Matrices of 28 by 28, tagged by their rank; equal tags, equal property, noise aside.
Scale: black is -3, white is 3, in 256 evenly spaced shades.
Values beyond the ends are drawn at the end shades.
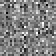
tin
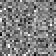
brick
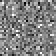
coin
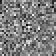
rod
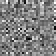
brick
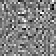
brick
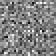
tin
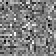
rod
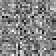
tin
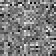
coin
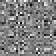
brick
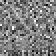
coin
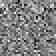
coin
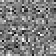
coin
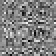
brick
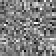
brick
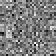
tin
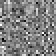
tin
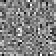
tin
